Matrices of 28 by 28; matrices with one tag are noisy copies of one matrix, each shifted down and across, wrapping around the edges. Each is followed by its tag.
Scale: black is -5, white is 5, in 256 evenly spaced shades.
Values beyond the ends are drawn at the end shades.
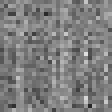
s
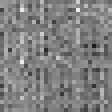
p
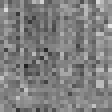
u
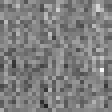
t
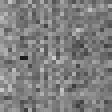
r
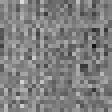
p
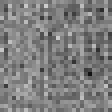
p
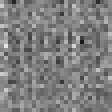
t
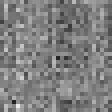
u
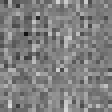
p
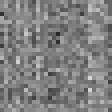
r
